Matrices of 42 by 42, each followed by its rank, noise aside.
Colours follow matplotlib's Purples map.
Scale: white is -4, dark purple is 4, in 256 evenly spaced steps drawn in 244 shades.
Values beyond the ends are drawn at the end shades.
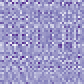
three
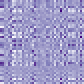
two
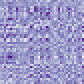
three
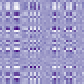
one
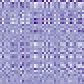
two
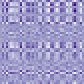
one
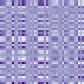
one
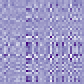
two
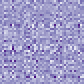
four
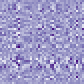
three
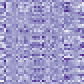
three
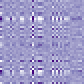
one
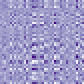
two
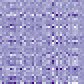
two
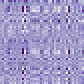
two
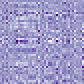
four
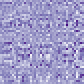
four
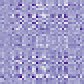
two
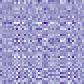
three
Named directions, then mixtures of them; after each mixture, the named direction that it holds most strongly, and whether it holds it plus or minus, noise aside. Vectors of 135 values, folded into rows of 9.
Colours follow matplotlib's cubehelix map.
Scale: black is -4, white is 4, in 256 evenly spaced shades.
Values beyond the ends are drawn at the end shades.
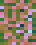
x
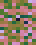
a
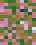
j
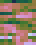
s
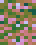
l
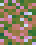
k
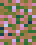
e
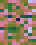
a, plus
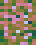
a, minus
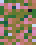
l, plus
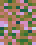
j, plus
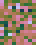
e, minus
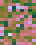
e, minus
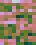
s, minus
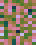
e, minus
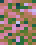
l, minus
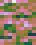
s, minus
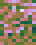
l, minus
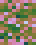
l, plus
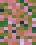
j, minus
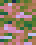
s, plus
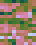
s, plus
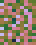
e, minus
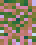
a, plus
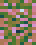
x, minus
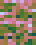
s, minus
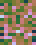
e, plus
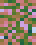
j, plus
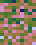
j, plus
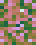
x, minus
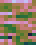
s, minus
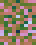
e, minus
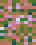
a, minus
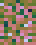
e, minus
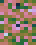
l, minus
